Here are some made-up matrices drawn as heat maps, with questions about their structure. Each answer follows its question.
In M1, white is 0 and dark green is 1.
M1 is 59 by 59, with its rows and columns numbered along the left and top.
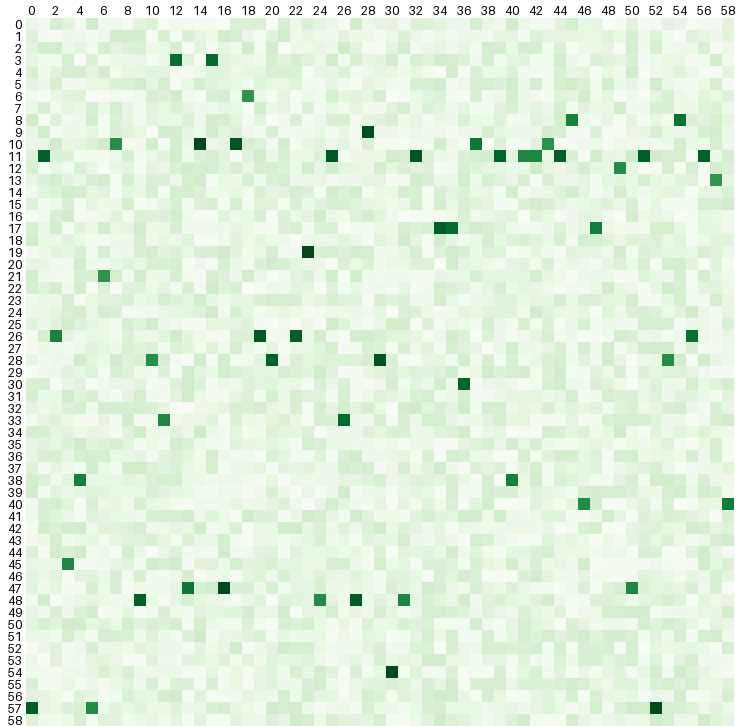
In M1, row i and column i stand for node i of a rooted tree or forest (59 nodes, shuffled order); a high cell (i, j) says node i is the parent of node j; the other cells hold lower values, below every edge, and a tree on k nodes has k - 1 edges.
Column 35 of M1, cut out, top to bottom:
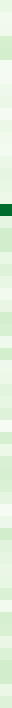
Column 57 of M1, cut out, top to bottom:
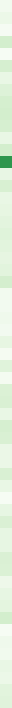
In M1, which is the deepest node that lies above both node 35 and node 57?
17
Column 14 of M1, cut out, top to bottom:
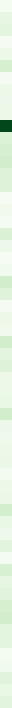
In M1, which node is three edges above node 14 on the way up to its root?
9
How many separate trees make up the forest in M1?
5
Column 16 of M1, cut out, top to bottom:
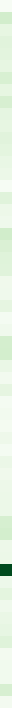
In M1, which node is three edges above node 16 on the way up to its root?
10
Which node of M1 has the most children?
11
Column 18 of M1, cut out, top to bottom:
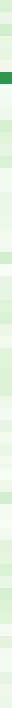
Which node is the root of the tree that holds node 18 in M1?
21
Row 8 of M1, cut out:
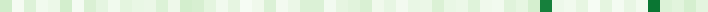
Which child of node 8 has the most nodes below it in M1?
45
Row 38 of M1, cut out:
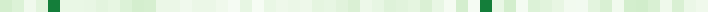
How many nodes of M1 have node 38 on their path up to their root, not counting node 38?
4
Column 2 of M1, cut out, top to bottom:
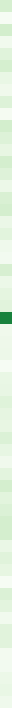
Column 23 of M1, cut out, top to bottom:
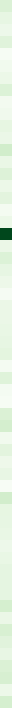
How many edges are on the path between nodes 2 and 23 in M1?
3
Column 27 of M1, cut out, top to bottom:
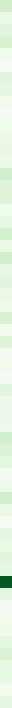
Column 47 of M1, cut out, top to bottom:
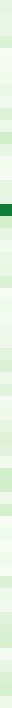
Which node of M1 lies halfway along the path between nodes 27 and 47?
28
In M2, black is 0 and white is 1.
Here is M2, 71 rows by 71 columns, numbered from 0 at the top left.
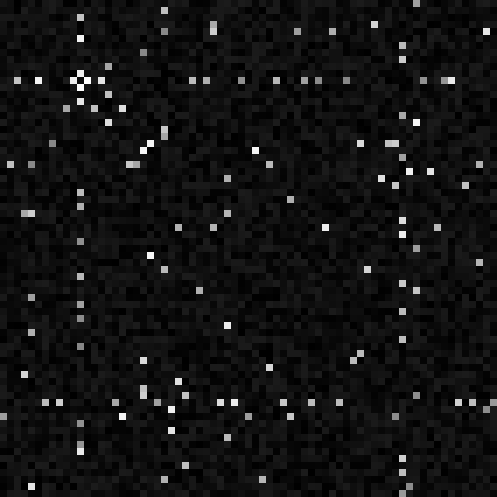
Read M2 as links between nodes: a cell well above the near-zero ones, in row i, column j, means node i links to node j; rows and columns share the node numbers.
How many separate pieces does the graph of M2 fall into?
4
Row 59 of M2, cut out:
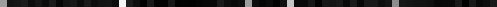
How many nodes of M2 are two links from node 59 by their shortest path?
4
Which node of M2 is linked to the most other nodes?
node 11
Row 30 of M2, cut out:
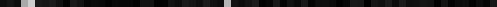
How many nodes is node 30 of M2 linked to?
3
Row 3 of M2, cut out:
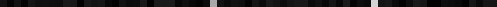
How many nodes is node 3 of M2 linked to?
2
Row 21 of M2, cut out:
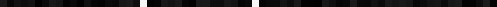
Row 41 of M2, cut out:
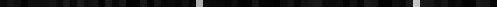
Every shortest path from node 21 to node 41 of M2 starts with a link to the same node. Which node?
node 20
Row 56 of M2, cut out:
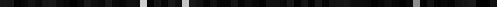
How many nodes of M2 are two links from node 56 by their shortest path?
9
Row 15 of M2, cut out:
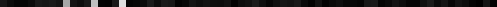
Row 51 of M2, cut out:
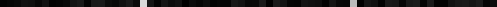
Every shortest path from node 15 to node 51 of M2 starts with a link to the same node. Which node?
node 17
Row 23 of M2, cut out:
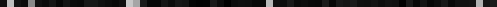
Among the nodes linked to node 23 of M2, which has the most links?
node 4
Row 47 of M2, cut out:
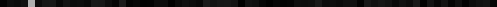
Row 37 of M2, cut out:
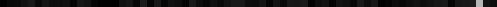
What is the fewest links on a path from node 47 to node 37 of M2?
4
